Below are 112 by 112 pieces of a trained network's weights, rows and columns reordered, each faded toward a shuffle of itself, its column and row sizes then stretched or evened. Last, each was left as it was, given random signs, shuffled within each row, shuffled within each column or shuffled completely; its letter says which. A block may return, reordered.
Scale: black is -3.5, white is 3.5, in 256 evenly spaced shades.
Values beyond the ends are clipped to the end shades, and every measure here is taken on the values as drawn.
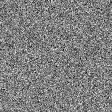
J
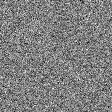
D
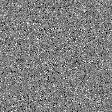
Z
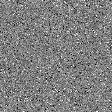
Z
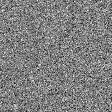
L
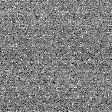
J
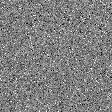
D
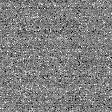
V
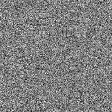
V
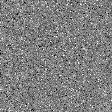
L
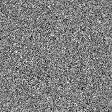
Z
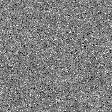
J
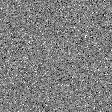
D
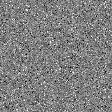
L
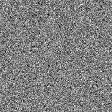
V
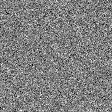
J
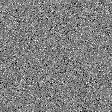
J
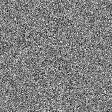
L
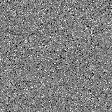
L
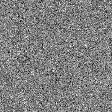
L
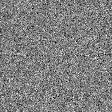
J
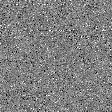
J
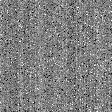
L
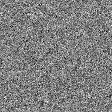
J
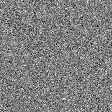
D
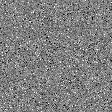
J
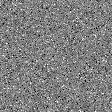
D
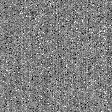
L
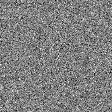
L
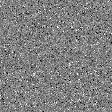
J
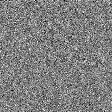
J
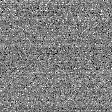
J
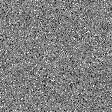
D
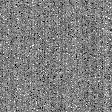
L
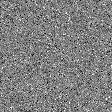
D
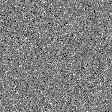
D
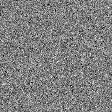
L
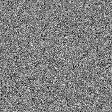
Z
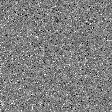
J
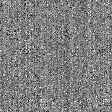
V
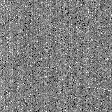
L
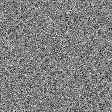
D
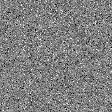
L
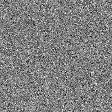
L
